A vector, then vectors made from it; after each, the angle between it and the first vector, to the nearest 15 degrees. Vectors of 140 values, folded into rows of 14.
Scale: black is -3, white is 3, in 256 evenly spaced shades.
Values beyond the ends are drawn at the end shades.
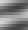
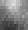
90 degrees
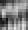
150 degrees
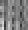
90 degrees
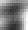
60 degrees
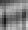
150 degrees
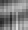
150 degrees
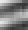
15 degrees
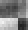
60 degrees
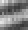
15 degrees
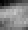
105 degrees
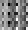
90 degrees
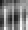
120 degrees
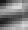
165 degrees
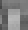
90 degrees
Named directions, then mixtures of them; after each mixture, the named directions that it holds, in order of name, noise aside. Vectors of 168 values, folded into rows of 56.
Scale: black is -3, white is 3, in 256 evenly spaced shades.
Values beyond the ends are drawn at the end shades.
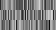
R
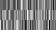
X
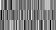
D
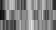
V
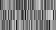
R.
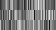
R, V, X.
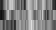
V.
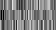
D, R, V.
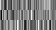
D, X.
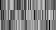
R, V, X.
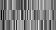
D, R, V.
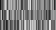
D, V, X.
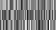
X.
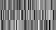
D, R, X.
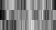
V.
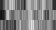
V.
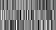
D, R.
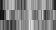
V.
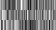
V, X.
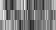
R, V.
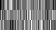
D, V, X.
